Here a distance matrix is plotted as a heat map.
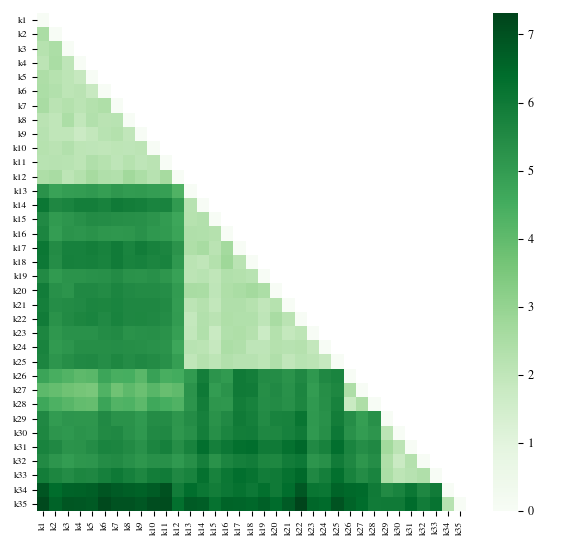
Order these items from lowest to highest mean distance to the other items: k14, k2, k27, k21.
k2, k21, k14, k27
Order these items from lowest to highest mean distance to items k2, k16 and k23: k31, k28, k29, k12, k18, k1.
k18, k12, k1, k28, k29, k31
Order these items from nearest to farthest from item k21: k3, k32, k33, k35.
k3, k32, k33, k35
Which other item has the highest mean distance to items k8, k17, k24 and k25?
k35
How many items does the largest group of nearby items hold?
13
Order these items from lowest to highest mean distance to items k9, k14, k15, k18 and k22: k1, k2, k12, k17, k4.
k17, k12, k2, k4, k1
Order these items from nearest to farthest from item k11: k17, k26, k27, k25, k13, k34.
k27, k26, k13, k25, k17, k34
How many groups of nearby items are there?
5
